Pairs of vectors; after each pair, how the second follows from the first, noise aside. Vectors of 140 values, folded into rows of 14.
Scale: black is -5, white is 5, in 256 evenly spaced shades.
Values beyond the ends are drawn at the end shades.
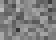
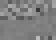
reversed, partly zeroed.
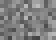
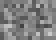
wrapped around.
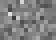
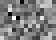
negated, scaled up.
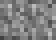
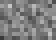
copied.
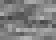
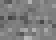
partly zeroed.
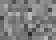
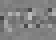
partly zeroed.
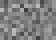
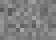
wrapped around, negated, shrunk.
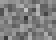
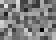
wrapped around, scaled up.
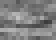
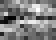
wrapped around, scaled up.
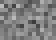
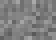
wrapped around, negated, shrunk.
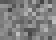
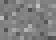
reversed, partly zeroed.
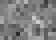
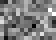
wrapped around, scaled up.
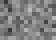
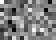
wrapped around, scaled up.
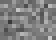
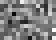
wrapped around, scaled up.
